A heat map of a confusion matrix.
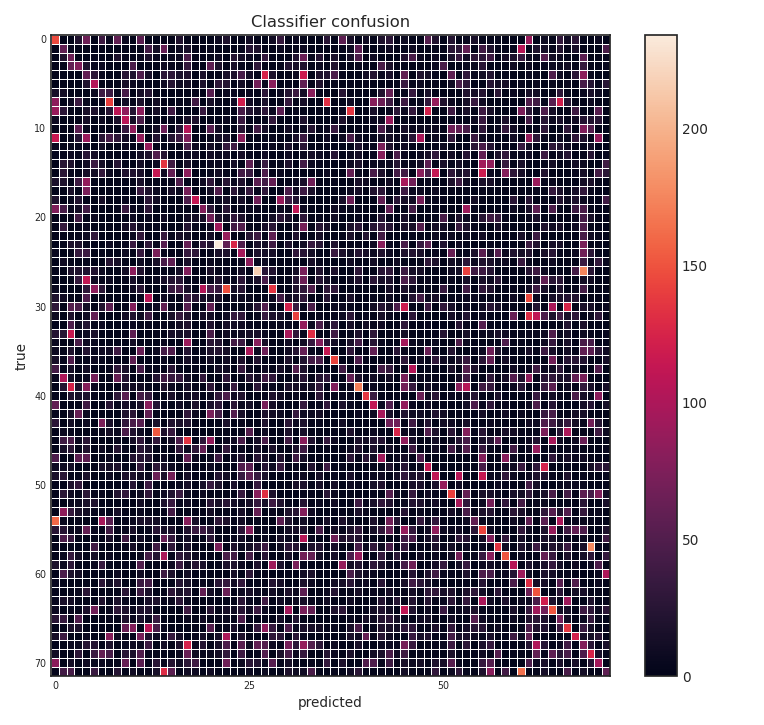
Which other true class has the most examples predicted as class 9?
8
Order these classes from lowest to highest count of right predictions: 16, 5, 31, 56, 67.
16, 56, 5, 67, 31
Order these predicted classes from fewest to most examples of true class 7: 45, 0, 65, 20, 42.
20, 45, 42, 0, 65
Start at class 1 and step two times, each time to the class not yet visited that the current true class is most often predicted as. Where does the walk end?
71
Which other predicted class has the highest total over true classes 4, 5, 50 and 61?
32
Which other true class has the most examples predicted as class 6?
54
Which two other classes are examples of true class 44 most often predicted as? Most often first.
13, 66
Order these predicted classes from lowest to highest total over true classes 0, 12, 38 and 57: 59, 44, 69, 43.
44, 59, 43, 69
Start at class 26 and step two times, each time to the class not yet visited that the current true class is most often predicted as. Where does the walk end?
17
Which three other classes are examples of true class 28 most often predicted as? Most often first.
22, 19, 5
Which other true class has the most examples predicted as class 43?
9
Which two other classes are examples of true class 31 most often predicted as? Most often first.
61, 62
